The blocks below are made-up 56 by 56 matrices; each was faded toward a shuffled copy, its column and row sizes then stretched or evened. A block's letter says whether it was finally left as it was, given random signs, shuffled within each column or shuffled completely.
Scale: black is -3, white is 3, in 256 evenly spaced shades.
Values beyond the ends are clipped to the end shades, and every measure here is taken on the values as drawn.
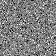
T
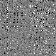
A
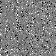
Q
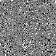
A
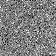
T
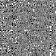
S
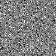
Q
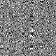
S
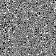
Q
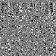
S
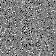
Q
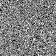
T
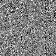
Q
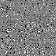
S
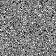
T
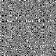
S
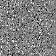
Q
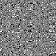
S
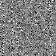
Q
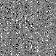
Q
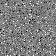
T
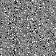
Q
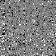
S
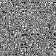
S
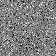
T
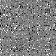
S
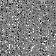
Q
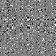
S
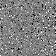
Q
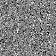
Q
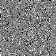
Q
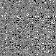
S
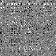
S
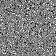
T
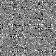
A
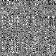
S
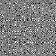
S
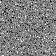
T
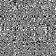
S
